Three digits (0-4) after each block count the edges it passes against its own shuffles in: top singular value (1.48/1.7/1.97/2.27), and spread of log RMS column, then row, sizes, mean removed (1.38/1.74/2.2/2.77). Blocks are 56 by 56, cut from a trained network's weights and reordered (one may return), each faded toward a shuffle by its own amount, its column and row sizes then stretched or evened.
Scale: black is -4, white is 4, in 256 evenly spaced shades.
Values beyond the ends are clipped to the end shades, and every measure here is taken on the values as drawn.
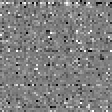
1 1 3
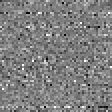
1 0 3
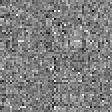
2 1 2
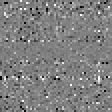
0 1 3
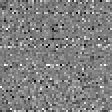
1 0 3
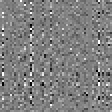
4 4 1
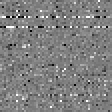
3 1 3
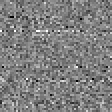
1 0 3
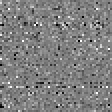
0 1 3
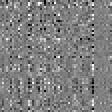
4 4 3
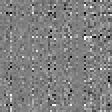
2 4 2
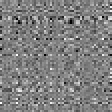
4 3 4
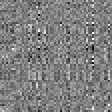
3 3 1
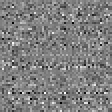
1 2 4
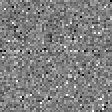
1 0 0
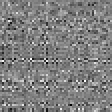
4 2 4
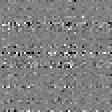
2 2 4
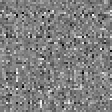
2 2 2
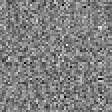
2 1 1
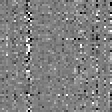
3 4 1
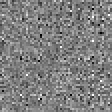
1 3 2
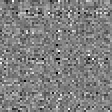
2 1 3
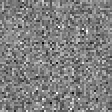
2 1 1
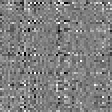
4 3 3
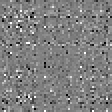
1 3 2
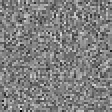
1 0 1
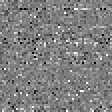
0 0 3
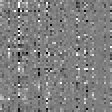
2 4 1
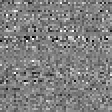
0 2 4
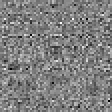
3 1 3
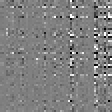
4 4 3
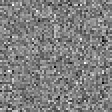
1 2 1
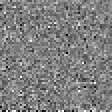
2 2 1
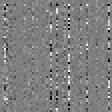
3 4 1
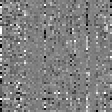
1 4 1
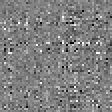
0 3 3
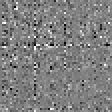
2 3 2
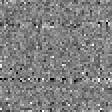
2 1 3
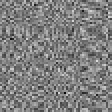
4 0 2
